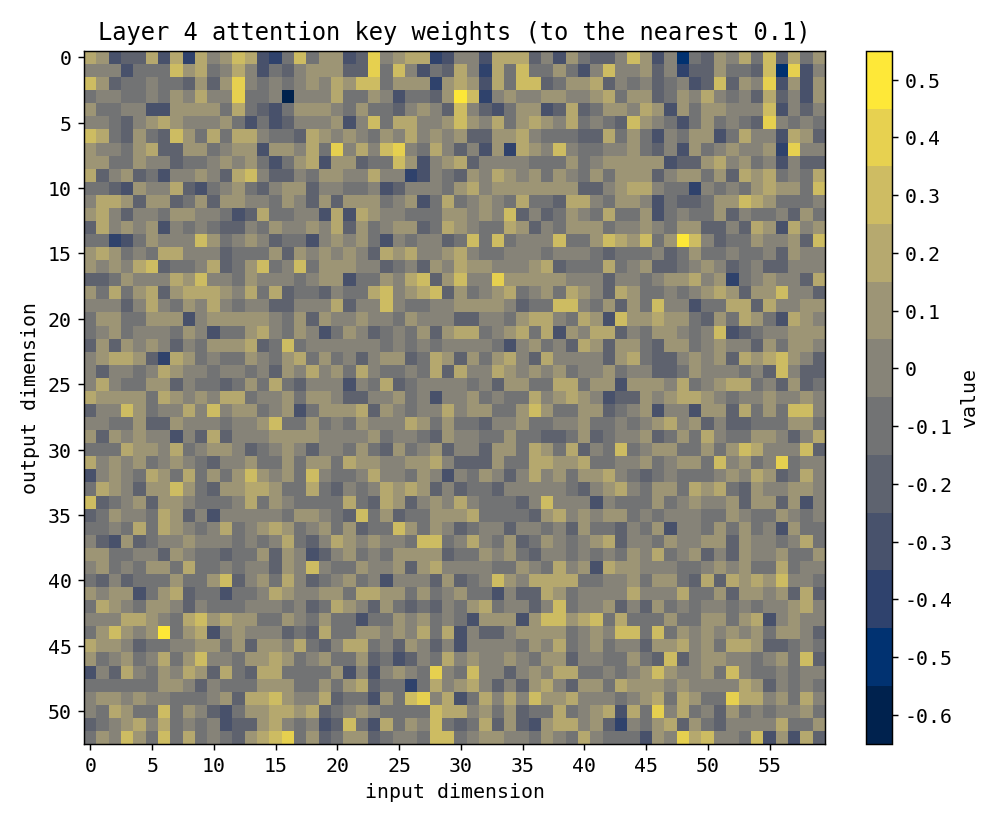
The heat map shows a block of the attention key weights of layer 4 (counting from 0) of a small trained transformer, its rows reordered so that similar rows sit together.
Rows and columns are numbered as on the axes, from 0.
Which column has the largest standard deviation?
56
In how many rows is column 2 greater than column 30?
20
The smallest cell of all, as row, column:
3, 16
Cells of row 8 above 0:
22
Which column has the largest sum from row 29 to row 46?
38
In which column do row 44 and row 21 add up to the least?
10
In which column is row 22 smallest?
34
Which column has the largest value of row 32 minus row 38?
18
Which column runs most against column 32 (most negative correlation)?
12
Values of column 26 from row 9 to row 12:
-0.4 0 0.1 -0.1
